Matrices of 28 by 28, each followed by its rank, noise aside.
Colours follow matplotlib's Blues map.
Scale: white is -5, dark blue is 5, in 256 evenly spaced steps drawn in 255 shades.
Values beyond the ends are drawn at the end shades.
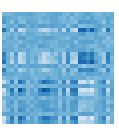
one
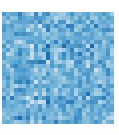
six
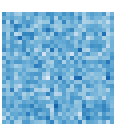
six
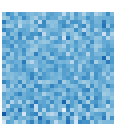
six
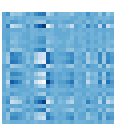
one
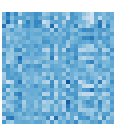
four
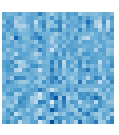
four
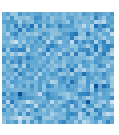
six
